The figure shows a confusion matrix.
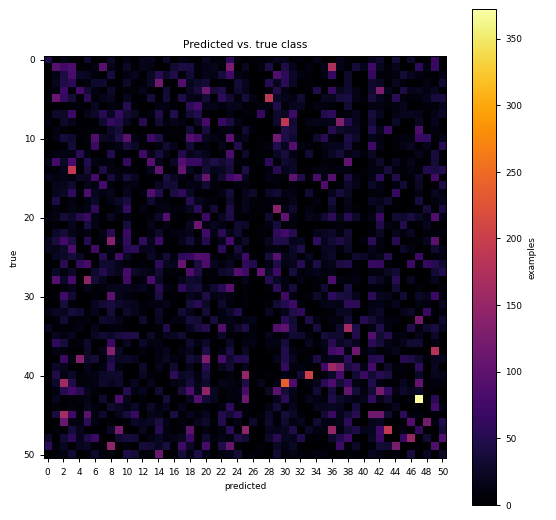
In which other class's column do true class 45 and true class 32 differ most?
2
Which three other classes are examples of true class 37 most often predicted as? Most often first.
49, 8, 39
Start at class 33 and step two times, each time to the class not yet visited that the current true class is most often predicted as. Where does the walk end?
43
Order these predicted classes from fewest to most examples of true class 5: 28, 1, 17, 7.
7, 17, 1, 28
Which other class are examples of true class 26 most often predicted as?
17
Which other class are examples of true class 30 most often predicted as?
8
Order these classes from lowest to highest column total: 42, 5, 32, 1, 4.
32, 4, 1, 5, 42
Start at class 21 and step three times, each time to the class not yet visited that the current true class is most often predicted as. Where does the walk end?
23
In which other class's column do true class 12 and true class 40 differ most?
33
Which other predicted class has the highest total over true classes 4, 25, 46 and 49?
20
